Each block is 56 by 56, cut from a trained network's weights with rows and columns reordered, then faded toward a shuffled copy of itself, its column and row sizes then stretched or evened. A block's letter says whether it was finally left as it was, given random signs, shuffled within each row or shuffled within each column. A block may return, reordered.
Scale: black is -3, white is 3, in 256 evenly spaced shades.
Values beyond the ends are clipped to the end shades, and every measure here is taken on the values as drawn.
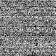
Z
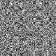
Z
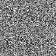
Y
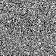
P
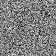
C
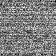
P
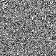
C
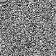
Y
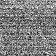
P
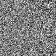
C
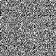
Z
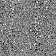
Y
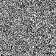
C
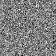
C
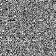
Z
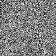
Z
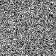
Z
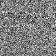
Z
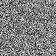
P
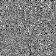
Y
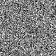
C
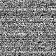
Z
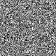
Z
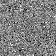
P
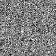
Z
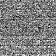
Z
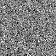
P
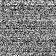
P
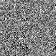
Y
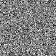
P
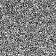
P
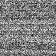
Z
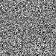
Y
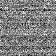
Z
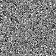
C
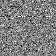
P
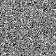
Y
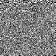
Z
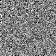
Y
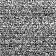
P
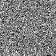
C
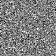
C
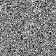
Y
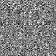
Z
